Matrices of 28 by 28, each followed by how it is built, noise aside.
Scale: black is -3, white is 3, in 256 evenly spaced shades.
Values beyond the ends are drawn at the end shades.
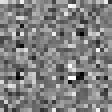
low rank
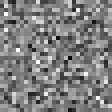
noise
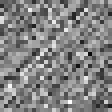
Hankel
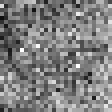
smooth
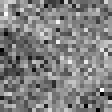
smooth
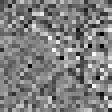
upper triangular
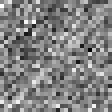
Hankel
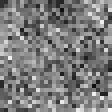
smooth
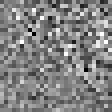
upper triangular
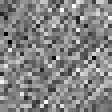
Hankel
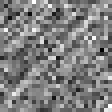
Hankel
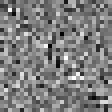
banded
